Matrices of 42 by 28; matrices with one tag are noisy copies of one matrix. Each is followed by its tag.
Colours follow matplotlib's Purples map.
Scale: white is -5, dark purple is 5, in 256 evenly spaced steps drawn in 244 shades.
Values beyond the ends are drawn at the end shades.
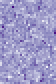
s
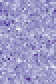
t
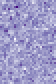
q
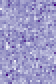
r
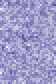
r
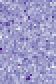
t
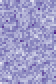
s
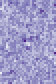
r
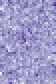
r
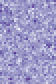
t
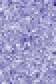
r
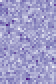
t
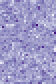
s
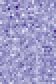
q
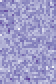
t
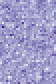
s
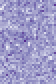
r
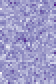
r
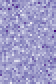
q
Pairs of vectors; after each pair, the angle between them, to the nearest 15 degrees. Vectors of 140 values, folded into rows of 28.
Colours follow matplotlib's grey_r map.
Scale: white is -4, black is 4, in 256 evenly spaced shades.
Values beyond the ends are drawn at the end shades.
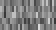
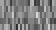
60 degrees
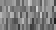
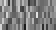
90 degrees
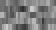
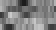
105 degrees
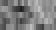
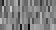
90 degrees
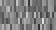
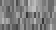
150 degrees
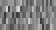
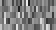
120 degrees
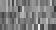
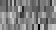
165 degrees
